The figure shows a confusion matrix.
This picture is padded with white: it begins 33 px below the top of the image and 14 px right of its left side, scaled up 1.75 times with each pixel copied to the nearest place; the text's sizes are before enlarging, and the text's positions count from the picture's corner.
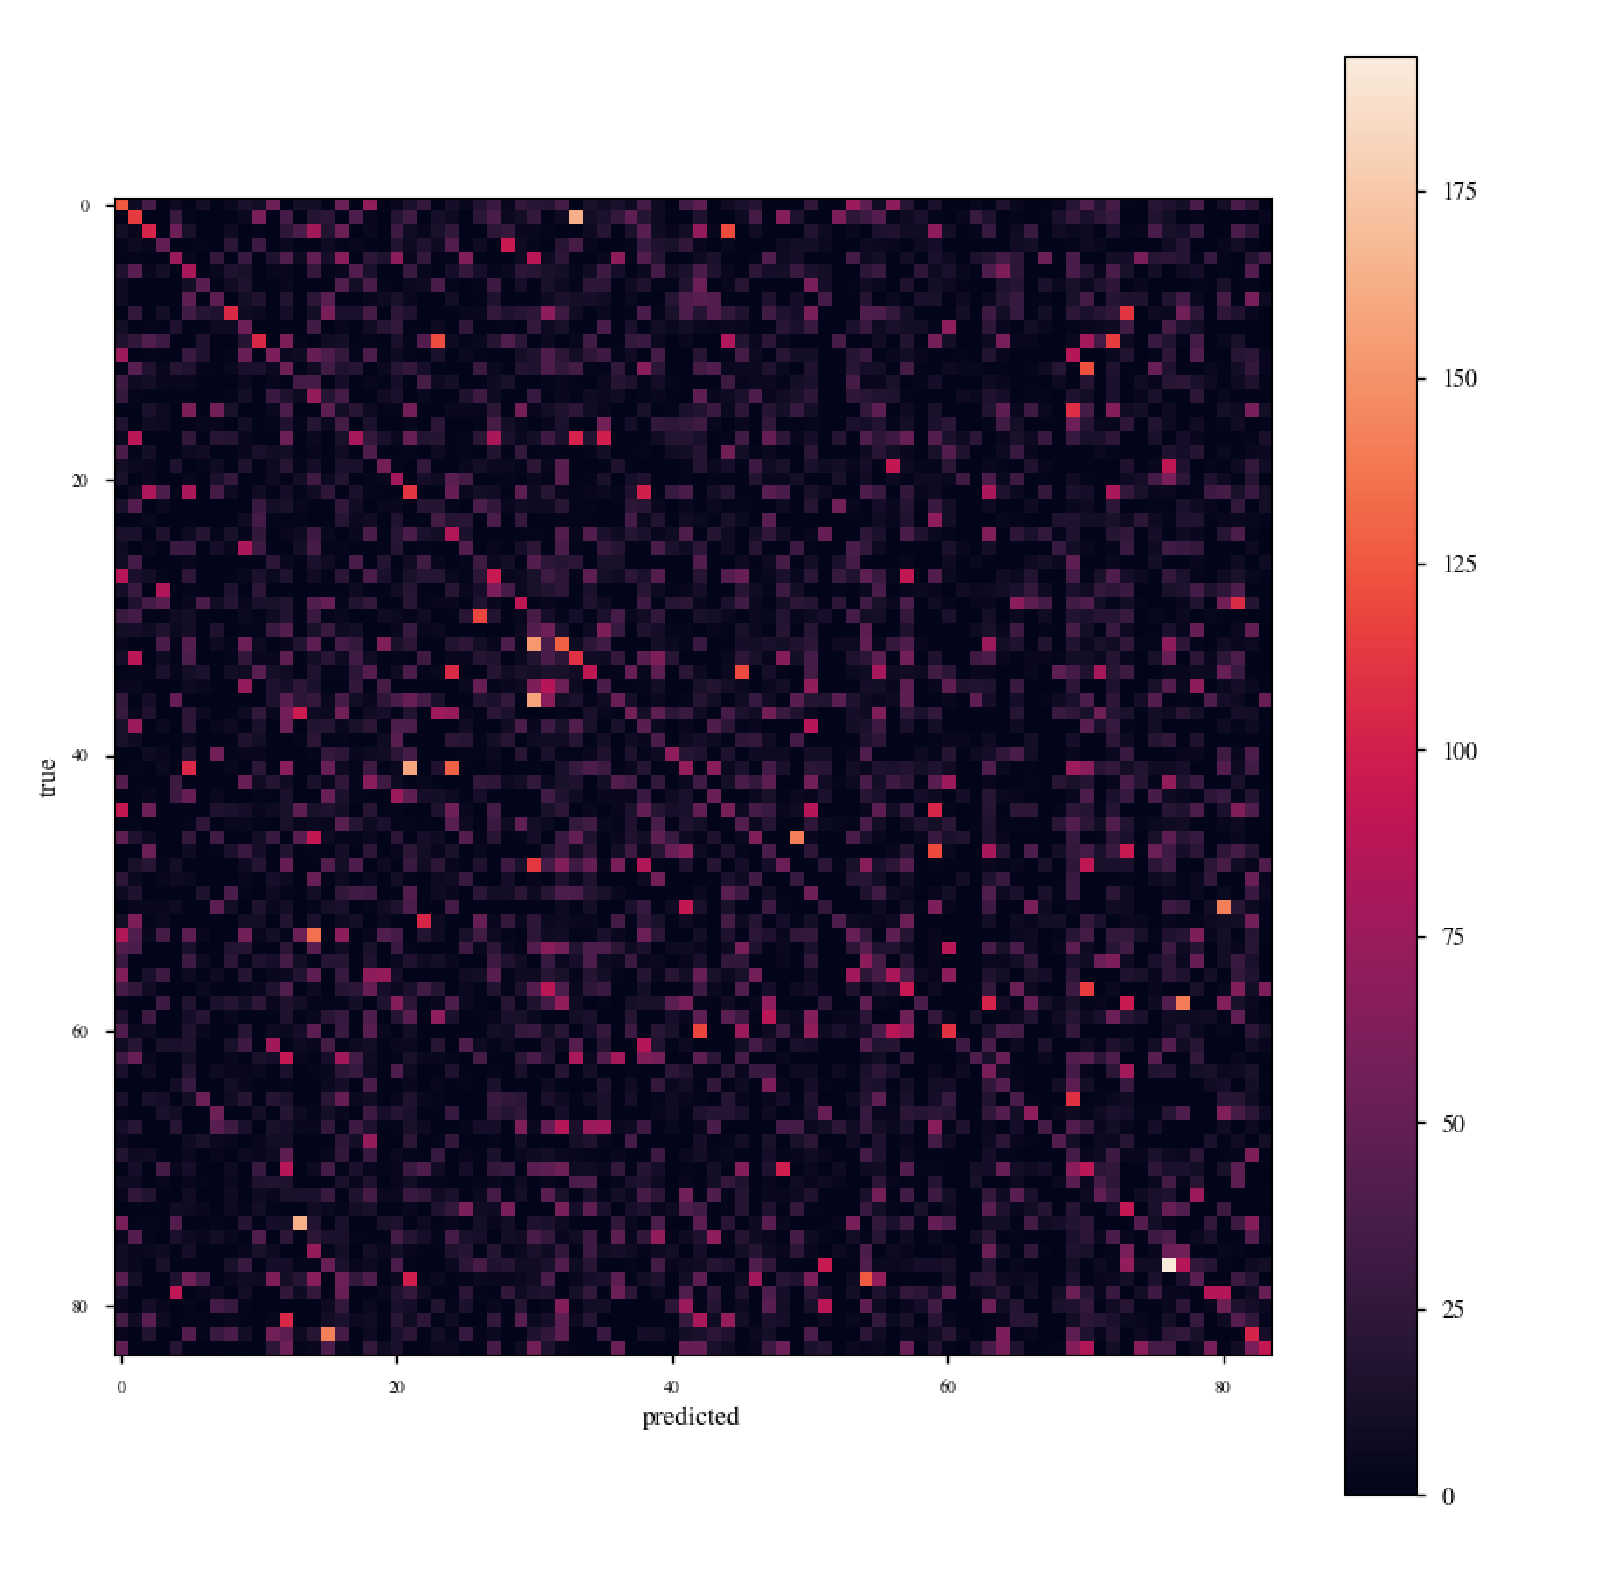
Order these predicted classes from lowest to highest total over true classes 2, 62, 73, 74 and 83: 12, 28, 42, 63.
28, 63, 12, 42
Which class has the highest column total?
69
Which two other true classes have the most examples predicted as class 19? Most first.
56, 32
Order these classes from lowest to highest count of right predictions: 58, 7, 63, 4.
58, 7, 63, 4
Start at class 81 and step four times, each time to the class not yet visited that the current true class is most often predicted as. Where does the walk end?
30
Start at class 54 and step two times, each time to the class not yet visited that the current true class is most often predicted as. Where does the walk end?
42
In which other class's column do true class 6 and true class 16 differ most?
50
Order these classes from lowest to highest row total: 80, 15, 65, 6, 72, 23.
23, 6, 65, 80, 72, 15
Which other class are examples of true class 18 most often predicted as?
44
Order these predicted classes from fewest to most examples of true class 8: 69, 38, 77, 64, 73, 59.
59, 64, 69, 38, 77, 73
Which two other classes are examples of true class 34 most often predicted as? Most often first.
45, 24
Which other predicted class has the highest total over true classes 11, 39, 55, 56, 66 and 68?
18
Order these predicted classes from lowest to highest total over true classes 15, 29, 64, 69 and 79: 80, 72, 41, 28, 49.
28, 49, 41, 72, 80
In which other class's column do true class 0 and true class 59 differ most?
47
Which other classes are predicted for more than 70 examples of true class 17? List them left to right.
1, 27, 33, 35
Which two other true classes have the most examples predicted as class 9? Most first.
25, 35
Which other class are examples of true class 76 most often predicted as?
14
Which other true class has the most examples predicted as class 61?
20
